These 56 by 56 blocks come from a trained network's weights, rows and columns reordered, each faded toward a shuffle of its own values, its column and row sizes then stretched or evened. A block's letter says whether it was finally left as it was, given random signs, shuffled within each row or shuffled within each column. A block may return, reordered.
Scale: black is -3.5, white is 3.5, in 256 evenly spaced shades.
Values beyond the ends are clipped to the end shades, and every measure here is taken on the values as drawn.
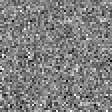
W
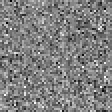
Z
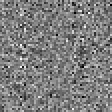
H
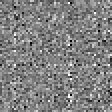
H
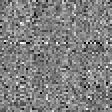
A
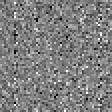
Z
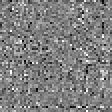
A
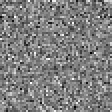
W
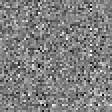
H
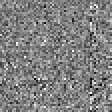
H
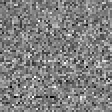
W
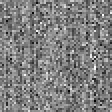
Z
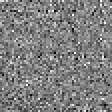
H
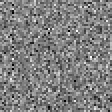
Z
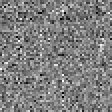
H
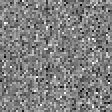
Z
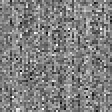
Z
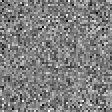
H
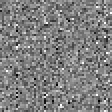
Z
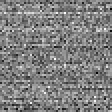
W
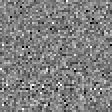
W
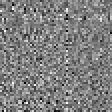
A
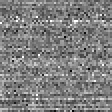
W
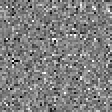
A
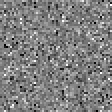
Z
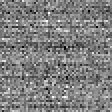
A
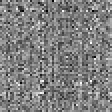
A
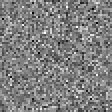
Z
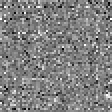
H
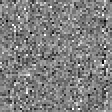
Z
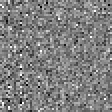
Z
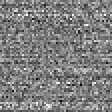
W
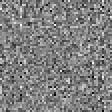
H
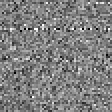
W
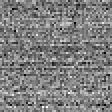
W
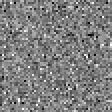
W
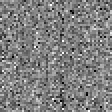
Z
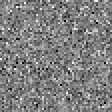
W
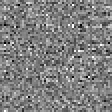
A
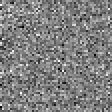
Z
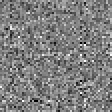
H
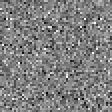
W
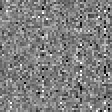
Z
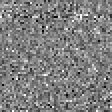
W
